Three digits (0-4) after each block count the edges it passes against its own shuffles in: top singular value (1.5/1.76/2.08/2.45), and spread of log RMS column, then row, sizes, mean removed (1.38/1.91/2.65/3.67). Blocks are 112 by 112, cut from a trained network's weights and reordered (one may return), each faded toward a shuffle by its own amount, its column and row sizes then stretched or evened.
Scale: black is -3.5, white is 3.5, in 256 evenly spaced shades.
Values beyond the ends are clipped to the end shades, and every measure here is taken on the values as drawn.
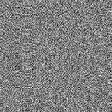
4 0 1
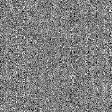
1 3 0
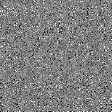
2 2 2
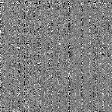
1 4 2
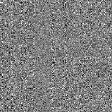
1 3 2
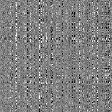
4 4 2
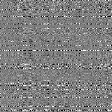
4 2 4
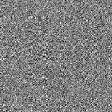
4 2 2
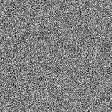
3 1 0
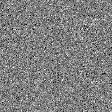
0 1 1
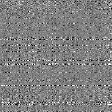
3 2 4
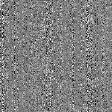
0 4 0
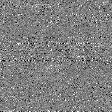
1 0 3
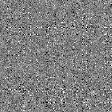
2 3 2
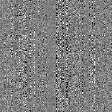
3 4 2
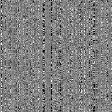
4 4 1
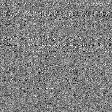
1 0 3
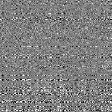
4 2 4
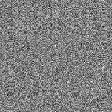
3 1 0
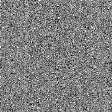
0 2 1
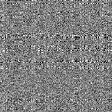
3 1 3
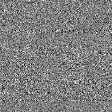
1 1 3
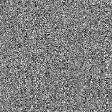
1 3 0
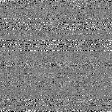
0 1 4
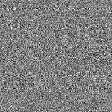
3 0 3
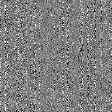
0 4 0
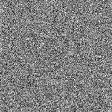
2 1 0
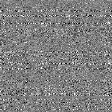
1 2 4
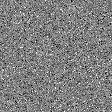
0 0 0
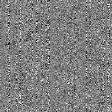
1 4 0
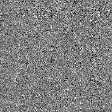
0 3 2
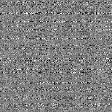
1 1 4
